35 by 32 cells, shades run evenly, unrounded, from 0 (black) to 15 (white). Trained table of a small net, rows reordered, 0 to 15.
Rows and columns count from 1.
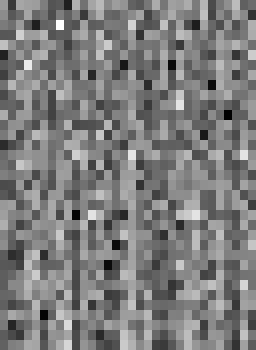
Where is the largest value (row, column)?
3, 8
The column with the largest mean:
17
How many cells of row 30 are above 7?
18
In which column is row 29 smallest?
22
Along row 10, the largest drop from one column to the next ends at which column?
24
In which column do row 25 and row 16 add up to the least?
15
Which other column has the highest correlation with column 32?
11
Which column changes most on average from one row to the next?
13
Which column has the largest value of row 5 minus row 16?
14
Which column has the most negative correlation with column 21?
19
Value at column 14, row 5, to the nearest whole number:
12
